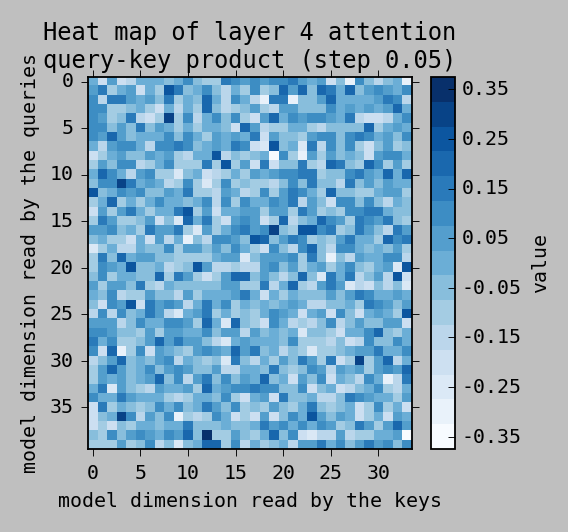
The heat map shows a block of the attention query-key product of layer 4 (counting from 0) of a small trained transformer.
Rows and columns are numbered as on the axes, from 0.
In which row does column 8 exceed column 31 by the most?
4
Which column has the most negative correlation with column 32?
11
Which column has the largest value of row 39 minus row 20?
13
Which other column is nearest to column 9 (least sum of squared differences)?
7
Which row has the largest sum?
16
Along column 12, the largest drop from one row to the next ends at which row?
10
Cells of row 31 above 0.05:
7
